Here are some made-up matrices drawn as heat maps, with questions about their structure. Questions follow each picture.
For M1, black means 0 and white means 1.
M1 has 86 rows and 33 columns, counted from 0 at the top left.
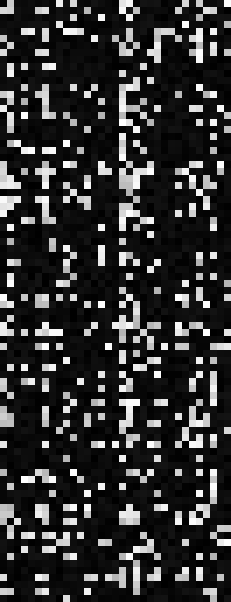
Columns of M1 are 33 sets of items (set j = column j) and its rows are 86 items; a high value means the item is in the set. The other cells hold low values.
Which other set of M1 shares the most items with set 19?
17
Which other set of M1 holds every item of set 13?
28
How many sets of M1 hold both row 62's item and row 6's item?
3
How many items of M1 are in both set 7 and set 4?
4
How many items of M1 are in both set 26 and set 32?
8
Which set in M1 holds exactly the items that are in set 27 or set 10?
18
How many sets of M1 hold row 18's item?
4
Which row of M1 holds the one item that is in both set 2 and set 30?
26
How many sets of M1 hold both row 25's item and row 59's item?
7
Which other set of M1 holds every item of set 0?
6
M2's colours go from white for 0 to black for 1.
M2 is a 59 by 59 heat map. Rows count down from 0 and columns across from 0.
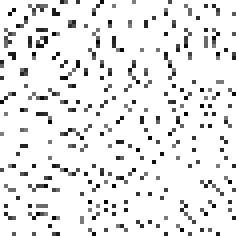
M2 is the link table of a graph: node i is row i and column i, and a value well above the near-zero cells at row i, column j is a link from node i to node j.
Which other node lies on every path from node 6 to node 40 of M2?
node 4
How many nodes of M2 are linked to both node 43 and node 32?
7
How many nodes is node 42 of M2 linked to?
6
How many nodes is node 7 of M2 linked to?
8
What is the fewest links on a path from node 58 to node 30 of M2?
6
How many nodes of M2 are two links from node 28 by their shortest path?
3
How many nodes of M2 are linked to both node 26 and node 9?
0
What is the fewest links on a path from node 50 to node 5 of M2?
4
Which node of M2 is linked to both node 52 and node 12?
node 22
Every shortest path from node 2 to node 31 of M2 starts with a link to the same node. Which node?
node 10
